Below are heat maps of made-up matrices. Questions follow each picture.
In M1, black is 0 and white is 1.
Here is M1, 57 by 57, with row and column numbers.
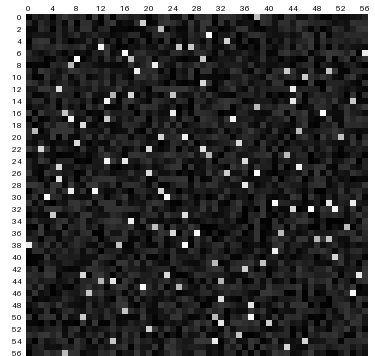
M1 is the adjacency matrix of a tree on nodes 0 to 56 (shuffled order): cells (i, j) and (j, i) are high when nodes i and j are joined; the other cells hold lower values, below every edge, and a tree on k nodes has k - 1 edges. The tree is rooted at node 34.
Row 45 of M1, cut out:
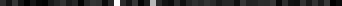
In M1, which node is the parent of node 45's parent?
5
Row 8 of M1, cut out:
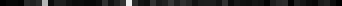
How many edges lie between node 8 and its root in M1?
3
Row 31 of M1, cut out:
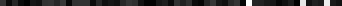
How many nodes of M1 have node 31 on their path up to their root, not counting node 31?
12
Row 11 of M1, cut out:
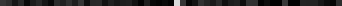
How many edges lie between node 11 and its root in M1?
4
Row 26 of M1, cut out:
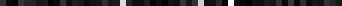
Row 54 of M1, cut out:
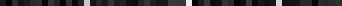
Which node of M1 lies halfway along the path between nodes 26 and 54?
7
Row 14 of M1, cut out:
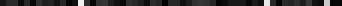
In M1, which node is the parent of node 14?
13
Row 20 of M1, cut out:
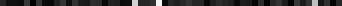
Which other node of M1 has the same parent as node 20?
2
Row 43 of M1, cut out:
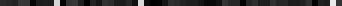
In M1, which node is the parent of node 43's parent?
50
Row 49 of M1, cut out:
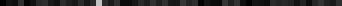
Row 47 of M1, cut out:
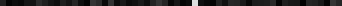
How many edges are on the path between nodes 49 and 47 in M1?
7
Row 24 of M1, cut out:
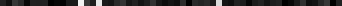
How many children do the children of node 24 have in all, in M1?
4
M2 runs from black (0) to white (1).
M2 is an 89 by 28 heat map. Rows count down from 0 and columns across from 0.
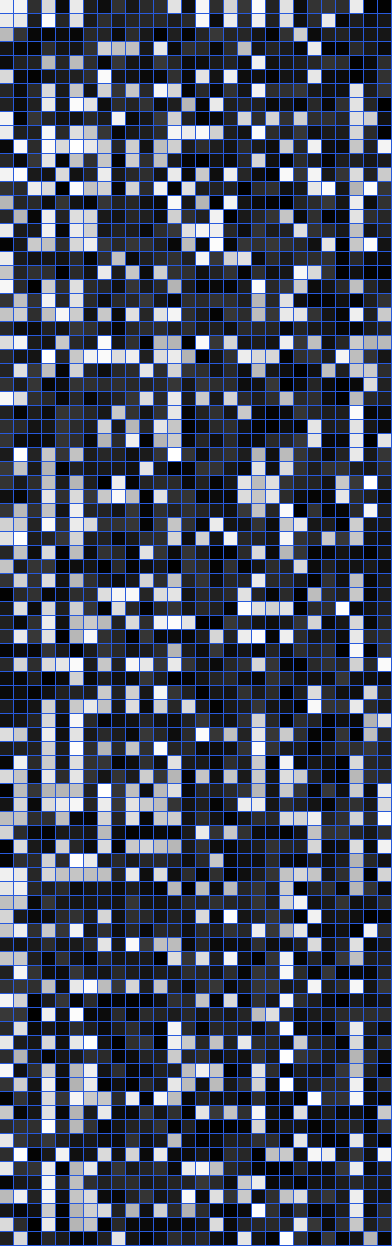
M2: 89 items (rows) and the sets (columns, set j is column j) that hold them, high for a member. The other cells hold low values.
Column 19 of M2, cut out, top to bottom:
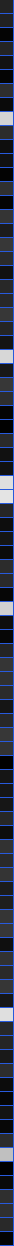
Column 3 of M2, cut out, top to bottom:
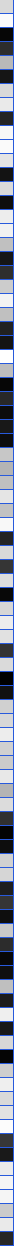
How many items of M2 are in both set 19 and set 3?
5
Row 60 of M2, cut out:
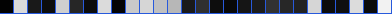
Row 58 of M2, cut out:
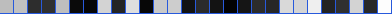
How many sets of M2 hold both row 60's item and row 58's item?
9
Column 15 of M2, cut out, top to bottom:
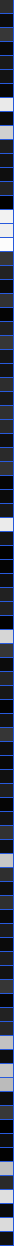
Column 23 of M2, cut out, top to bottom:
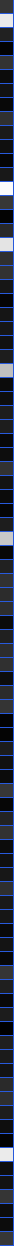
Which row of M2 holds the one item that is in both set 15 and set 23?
17
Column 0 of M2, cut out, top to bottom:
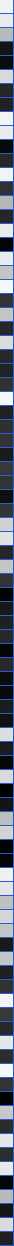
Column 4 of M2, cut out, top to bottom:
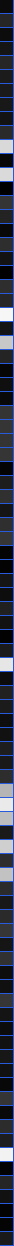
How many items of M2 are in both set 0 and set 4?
5
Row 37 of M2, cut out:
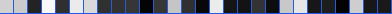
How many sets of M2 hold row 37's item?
10
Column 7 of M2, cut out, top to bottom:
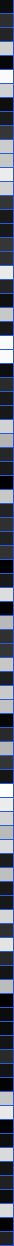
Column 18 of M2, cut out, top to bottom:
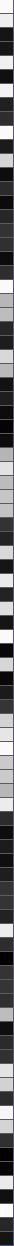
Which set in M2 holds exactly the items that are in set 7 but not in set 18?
22
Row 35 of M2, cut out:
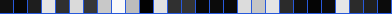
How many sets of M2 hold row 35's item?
10
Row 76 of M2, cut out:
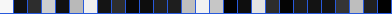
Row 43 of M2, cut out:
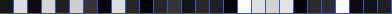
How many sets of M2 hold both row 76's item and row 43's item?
3
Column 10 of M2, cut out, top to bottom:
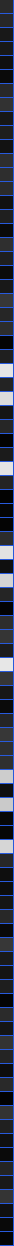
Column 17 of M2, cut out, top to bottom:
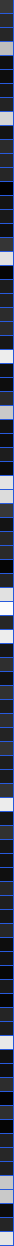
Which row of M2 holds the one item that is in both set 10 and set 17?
57
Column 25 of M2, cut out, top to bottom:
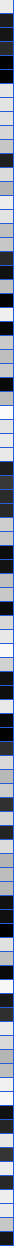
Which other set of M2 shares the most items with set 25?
12
